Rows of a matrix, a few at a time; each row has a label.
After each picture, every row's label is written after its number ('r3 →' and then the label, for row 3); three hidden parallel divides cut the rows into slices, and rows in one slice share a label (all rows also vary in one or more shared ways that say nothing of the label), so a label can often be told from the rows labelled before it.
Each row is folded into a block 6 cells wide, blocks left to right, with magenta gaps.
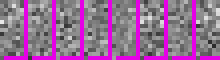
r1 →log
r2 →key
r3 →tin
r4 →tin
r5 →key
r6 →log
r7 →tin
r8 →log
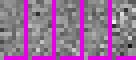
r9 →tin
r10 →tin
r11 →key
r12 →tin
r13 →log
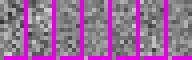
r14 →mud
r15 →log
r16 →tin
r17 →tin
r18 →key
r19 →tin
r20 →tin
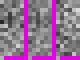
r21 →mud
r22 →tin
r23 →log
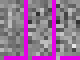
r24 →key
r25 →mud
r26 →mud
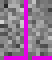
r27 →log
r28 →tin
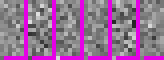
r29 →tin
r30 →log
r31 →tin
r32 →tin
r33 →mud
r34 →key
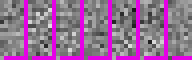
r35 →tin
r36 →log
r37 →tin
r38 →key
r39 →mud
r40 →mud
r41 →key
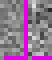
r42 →key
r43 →mud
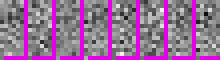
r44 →mud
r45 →log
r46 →tin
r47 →mud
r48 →mud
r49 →log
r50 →mud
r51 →mud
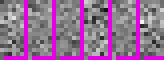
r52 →log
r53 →key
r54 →key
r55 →mud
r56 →key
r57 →log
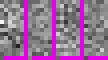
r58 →log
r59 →key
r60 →mud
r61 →key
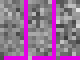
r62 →key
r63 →tin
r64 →log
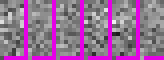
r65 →log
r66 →key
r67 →tin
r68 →log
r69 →log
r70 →key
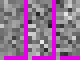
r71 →tin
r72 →mud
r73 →log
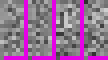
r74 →key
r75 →tin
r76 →log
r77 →log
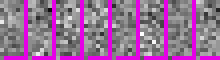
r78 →key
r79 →mud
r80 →log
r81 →log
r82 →tin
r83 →mud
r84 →key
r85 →mud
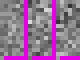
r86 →key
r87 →log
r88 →mud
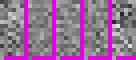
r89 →log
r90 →key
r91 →key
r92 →tin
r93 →mud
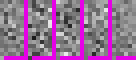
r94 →key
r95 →log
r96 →mud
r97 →log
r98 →key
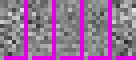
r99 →log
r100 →tin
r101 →tin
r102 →tin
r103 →log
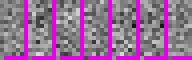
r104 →tin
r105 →mud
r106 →log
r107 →tin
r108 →mud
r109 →mud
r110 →tin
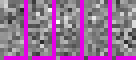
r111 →mud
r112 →log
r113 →log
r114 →key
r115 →log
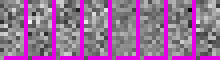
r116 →mud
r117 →log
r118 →mud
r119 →log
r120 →tin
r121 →tin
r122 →mud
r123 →log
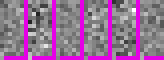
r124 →key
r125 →mud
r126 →key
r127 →key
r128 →log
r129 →tin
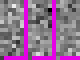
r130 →log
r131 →mud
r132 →tin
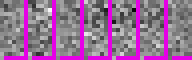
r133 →key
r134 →log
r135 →tin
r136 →mud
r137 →mud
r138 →mud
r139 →tin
